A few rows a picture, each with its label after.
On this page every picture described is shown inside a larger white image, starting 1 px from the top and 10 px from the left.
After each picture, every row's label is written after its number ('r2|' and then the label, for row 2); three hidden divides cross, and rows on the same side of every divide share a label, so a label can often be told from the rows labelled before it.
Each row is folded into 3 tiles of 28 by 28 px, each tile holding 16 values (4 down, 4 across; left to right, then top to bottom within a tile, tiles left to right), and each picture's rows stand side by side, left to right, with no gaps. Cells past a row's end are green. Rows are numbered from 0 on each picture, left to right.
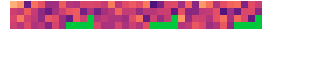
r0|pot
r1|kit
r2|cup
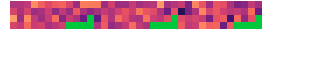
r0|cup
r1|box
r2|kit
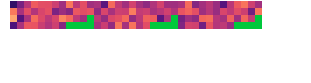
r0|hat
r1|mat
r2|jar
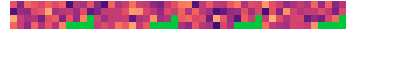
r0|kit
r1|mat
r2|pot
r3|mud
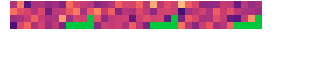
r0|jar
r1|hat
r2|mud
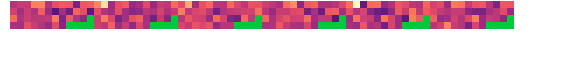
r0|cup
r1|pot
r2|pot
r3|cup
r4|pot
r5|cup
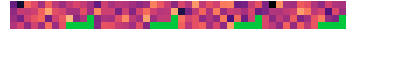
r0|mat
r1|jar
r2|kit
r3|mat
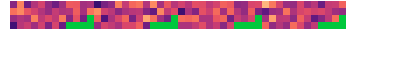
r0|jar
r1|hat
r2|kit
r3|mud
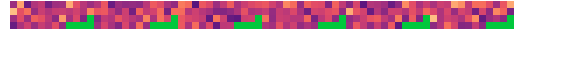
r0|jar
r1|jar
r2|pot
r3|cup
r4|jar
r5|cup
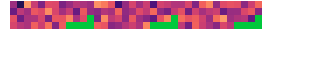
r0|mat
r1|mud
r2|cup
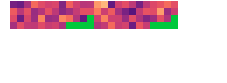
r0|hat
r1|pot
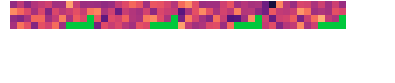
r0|jar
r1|hat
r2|mud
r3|mat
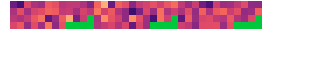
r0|mat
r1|pot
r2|box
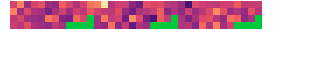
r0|pot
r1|pot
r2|mat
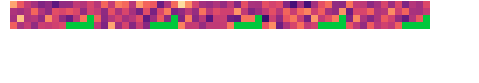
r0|mud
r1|cup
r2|mud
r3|box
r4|mud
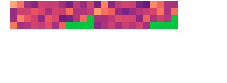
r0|mud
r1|jar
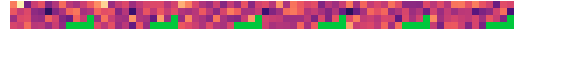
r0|pot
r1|pot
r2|mud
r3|kit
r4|kit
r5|cup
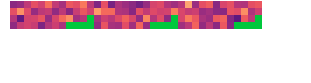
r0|hat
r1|jar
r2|pot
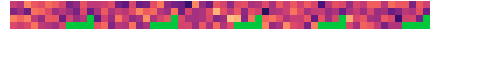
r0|kit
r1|box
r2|mat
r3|kit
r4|cup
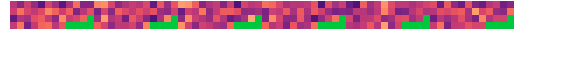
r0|box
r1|mud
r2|mud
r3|mud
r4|mat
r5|box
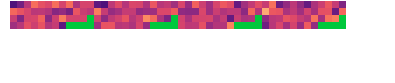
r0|hat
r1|hat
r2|kit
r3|jar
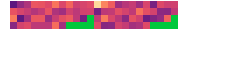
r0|hat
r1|mud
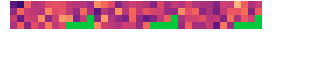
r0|mat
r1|mud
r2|jar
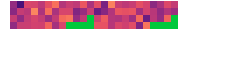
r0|mat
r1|kit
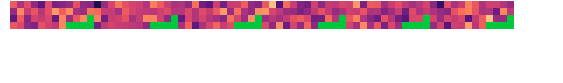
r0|box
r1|hat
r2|box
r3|pot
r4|pot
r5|mat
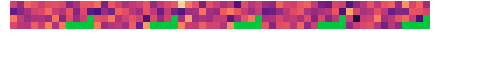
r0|kit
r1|kit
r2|mud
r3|kit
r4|hat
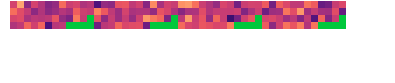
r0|pot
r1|hat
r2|mud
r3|kit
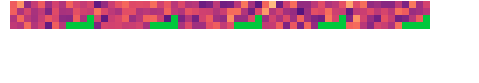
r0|pot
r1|hat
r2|box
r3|pot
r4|mud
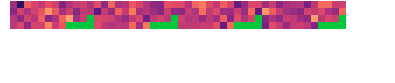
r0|mat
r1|kit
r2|kit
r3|jar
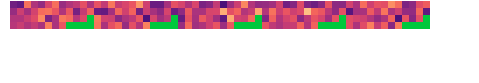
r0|mat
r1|kit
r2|box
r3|box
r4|kit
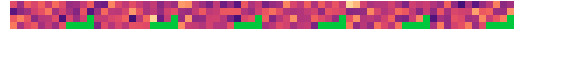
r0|kit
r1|mat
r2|mud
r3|hat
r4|mud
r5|box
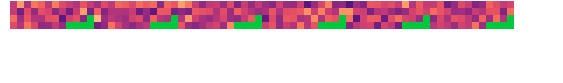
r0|cup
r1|cup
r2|mud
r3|box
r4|hat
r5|jar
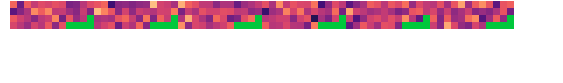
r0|kit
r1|jar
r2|mud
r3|kit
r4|hat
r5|cup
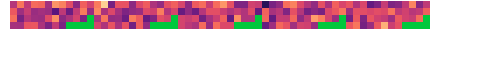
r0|cup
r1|pot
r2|kit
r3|hat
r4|box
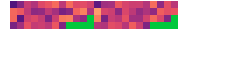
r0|hat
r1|hat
